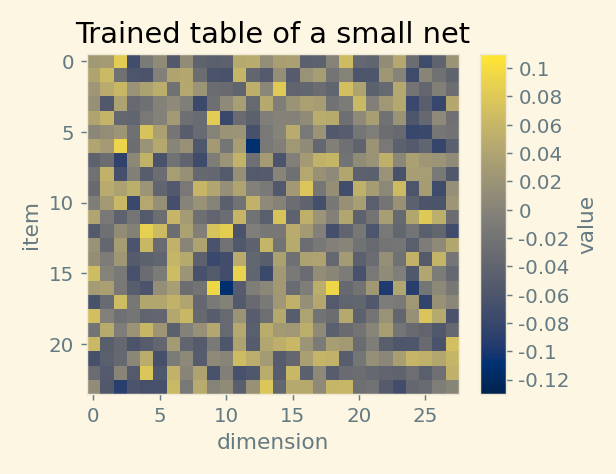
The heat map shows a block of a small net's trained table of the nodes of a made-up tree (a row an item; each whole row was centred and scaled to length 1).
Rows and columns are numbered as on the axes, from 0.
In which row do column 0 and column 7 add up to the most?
18
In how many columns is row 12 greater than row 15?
14
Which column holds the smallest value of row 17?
25
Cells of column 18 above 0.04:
5
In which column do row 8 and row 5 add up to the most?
1
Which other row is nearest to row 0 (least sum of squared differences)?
10
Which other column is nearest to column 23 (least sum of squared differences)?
20
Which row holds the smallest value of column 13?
15
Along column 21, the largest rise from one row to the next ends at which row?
9
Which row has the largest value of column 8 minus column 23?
23
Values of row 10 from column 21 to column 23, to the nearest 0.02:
-0.04 -0.02 0.02
